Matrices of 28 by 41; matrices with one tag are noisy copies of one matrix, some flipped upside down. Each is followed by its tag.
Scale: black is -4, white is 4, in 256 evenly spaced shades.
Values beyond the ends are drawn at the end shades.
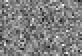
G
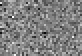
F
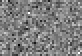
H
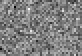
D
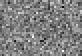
G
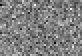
F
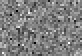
H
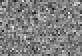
H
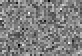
H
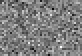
H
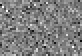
F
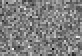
D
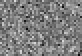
G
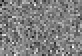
F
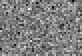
D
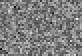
D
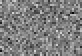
F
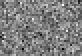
G
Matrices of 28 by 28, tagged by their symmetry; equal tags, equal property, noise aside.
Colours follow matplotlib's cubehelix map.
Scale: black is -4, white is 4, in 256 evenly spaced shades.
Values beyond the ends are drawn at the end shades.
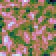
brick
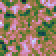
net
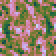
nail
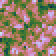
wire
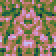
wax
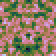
wax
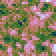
brick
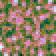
nail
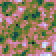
wire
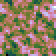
net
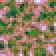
brick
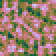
nail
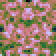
wax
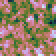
brick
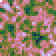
wire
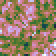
wire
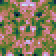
wax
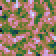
net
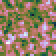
brick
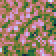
wire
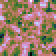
brick
